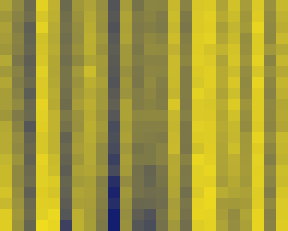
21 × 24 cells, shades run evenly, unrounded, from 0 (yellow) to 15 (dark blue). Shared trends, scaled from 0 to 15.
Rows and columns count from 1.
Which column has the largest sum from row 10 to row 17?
10
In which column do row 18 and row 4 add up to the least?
18
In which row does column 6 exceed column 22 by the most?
21
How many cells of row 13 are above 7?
7
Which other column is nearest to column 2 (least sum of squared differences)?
23
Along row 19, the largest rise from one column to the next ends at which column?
6
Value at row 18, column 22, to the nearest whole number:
1
